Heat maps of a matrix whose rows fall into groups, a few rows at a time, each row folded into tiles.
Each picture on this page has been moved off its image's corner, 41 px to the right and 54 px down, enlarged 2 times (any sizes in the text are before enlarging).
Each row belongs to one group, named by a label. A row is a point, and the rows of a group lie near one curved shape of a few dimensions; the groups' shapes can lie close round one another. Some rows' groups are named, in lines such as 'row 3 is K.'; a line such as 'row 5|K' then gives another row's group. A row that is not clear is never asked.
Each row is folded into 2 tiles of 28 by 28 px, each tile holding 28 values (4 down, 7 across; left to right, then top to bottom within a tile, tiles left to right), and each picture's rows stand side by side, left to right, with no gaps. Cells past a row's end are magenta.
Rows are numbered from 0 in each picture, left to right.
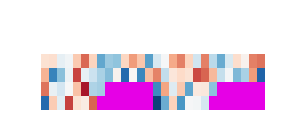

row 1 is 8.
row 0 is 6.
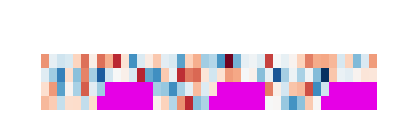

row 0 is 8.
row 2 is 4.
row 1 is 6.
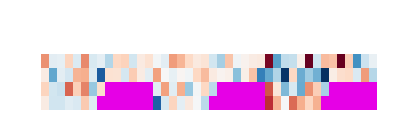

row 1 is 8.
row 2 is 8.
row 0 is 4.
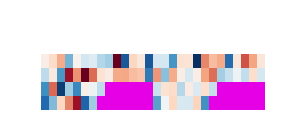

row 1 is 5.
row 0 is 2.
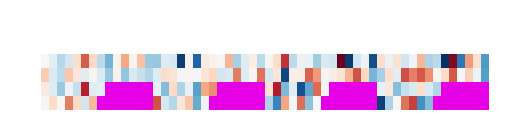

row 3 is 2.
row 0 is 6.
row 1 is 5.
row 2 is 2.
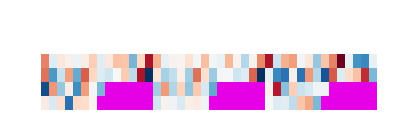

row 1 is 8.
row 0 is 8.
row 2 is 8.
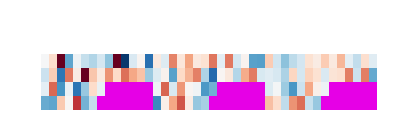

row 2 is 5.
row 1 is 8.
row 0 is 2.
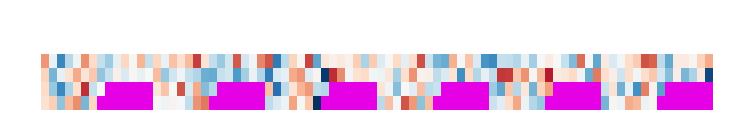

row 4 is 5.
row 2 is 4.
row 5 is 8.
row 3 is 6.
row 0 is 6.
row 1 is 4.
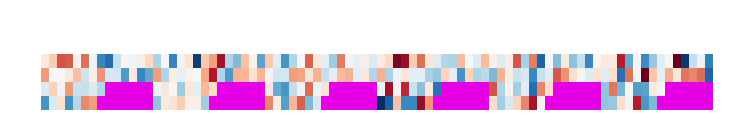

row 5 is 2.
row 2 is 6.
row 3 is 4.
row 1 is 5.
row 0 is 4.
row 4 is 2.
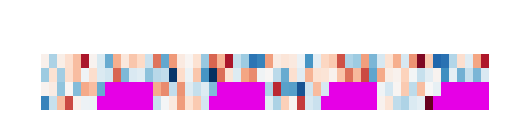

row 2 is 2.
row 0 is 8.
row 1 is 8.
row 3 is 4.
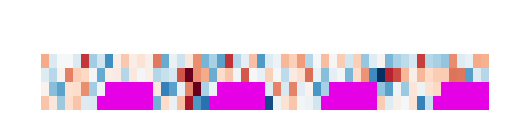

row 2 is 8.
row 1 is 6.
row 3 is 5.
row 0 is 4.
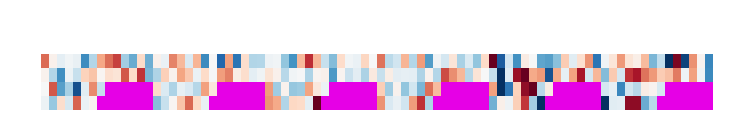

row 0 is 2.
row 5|2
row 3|2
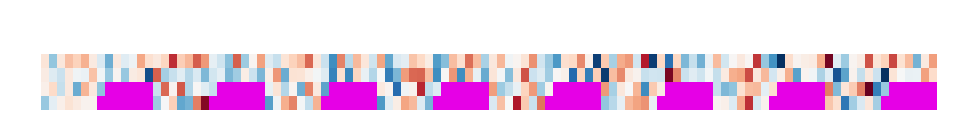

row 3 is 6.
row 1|4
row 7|4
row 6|4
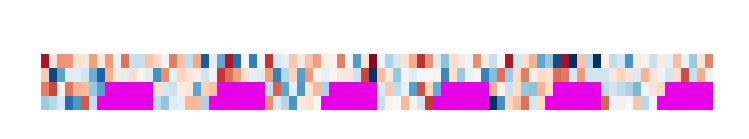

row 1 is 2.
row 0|4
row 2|8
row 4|2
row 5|5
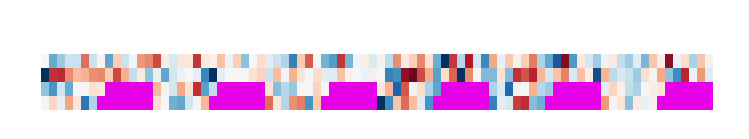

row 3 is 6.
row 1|4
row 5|5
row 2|6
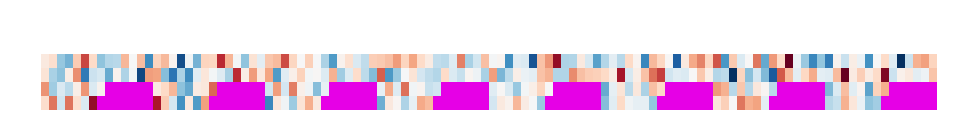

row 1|5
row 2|4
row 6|8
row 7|5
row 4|5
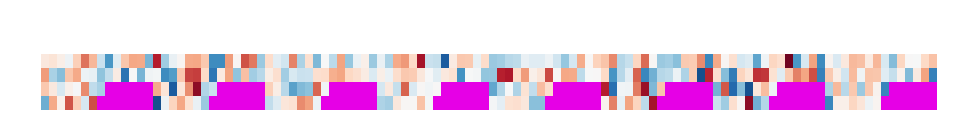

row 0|6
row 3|4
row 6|2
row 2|2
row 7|8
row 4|5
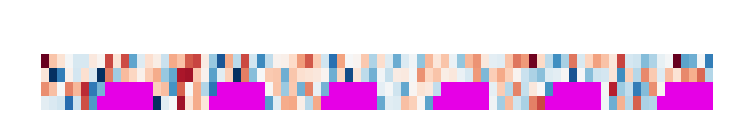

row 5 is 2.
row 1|6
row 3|5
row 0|4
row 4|4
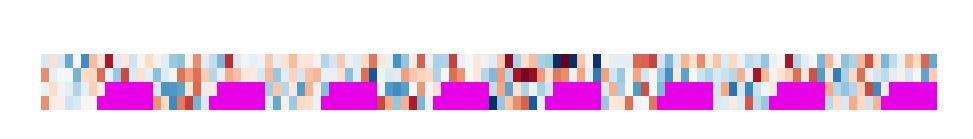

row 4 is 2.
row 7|6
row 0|5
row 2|8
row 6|2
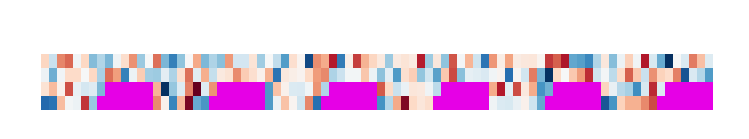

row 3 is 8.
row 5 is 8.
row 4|8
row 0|4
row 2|5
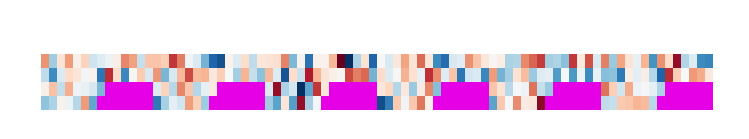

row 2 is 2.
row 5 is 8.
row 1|4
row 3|8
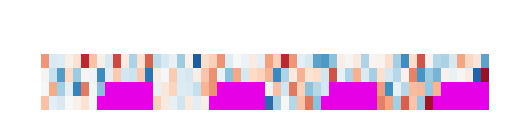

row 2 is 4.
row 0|8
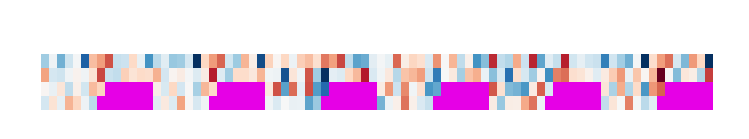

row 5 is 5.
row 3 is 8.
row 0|5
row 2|8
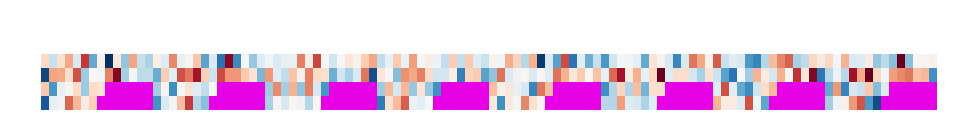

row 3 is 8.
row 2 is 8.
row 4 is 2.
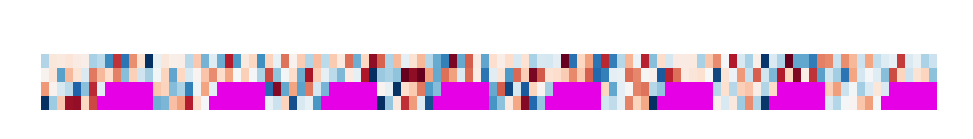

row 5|4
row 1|2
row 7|8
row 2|8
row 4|2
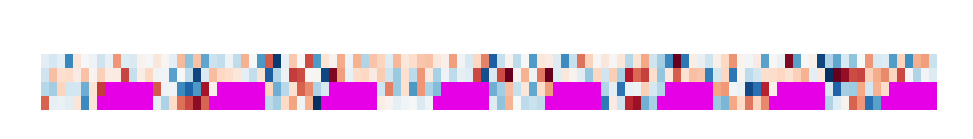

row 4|5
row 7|5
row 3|8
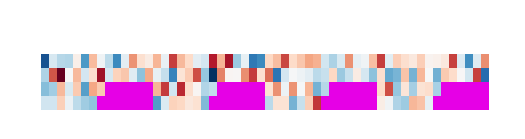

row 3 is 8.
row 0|5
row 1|8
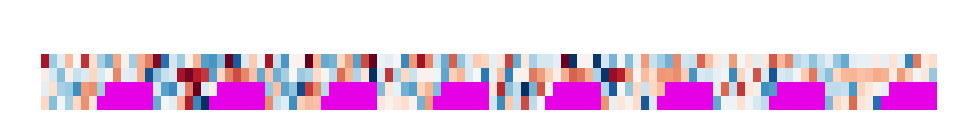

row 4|2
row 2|8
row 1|6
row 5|5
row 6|8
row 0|8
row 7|5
